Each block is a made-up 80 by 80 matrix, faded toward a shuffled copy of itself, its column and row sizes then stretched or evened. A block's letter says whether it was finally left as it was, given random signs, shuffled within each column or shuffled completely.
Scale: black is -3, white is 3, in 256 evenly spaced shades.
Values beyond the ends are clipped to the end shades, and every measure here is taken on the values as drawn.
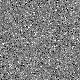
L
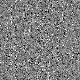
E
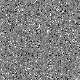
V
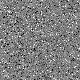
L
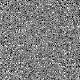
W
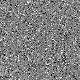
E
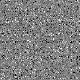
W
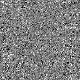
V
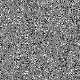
V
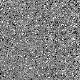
V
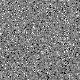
E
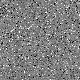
L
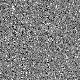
E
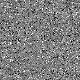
V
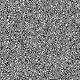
E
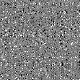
W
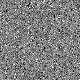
E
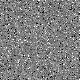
E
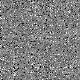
V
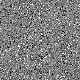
E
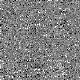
W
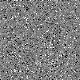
V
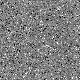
L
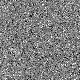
L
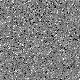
L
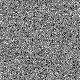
L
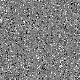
E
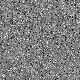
L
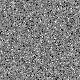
L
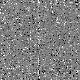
V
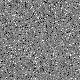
L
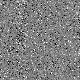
E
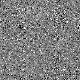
V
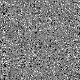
V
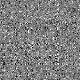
W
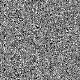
E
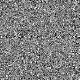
V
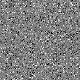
W
